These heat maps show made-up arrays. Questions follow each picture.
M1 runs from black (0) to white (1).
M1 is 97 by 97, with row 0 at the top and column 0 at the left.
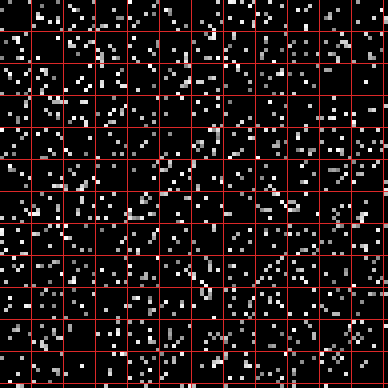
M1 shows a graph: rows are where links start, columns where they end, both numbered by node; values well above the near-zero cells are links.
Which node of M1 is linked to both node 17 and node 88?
node 30
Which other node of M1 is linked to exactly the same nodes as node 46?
node 25
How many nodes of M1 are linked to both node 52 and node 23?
2
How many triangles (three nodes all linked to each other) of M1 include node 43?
3
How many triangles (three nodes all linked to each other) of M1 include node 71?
6
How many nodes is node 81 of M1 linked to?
8
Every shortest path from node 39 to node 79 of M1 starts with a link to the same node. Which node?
node 57
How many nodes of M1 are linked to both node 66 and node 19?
5
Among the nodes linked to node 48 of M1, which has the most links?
node 76
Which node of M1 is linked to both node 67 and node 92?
node 69
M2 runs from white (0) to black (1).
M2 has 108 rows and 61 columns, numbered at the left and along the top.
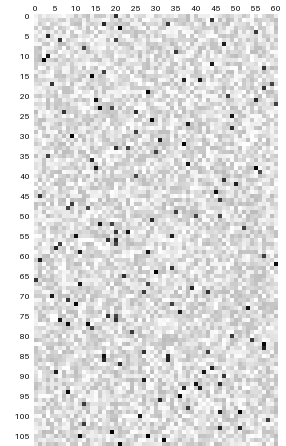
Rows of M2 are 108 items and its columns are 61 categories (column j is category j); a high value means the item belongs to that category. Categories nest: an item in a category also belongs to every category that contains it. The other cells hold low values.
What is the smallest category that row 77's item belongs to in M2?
13
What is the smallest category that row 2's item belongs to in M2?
33
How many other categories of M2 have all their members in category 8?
1
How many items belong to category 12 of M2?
3
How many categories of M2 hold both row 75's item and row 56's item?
2
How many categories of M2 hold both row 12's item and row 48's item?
0
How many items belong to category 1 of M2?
2
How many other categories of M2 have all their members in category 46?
2
